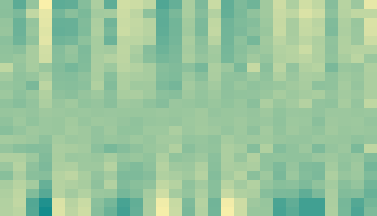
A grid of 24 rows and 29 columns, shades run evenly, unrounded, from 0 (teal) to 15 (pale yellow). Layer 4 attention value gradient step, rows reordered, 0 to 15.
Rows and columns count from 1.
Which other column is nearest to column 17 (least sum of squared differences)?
11
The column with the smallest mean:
9
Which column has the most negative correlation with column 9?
12
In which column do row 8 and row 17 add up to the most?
29
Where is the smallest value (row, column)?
24, 4
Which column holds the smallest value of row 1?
13
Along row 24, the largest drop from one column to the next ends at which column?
3
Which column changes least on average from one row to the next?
27
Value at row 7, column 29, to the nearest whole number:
9
